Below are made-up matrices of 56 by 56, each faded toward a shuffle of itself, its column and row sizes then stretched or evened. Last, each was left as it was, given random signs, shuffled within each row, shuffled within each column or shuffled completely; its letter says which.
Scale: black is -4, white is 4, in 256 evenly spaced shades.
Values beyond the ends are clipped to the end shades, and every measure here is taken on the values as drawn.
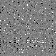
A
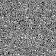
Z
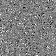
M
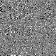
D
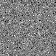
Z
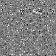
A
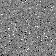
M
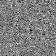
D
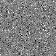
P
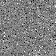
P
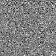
A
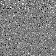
Z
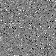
Z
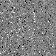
P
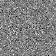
D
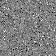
M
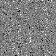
A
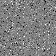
P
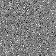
P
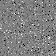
P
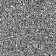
M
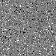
D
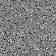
Z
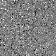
P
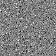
P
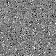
M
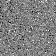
M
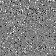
Z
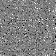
D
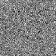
A
